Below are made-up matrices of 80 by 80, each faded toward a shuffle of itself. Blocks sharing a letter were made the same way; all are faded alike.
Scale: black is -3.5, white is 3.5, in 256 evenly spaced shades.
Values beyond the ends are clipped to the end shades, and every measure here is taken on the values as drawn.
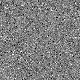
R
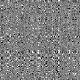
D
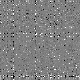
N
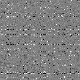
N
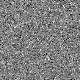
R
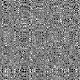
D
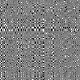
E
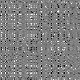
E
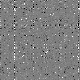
N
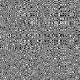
D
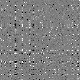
N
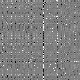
E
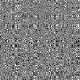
D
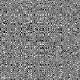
D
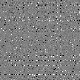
N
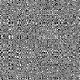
D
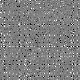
N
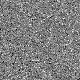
R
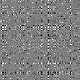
E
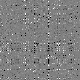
N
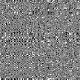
D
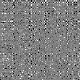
N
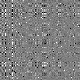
E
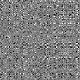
D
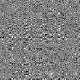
D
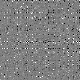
N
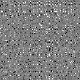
N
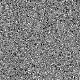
R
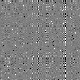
E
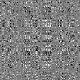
D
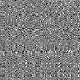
D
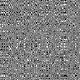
D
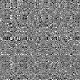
D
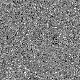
R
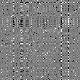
E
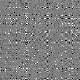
N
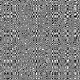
E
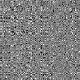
D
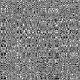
D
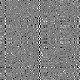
E
